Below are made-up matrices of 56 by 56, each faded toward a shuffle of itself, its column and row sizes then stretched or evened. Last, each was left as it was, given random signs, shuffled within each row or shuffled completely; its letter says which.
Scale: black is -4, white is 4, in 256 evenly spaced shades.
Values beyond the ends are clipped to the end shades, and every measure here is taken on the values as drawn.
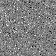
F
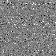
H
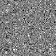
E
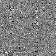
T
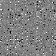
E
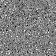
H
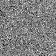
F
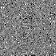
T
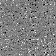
T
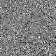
T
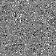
T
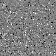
H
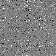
T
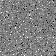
F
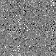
T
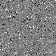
F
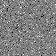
F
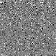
E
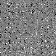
T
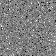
F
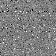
H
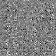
E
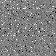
H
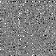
E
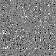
E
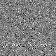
H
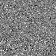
H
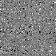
E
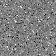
F
